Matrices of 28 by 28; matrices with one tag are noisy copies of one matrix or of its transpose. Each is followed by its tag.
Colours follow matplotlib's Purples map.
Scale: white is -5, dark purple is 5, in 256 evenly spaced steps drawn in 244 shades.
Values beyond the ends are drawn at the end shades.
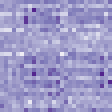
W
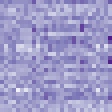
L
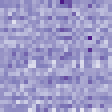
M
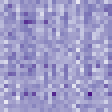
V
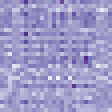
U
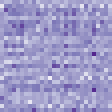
V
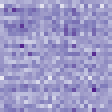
V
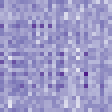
U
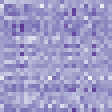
V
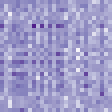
U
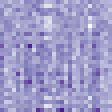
L
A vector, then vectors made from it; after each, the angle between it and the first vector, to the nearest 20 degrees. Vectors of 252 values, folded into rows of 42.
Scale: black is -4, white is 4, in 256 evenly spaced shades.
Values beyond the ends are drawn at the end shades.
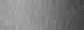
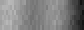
40 degrees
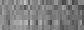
60 degrees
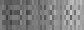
140 degrees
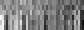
60 degrees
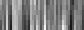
80 degrees
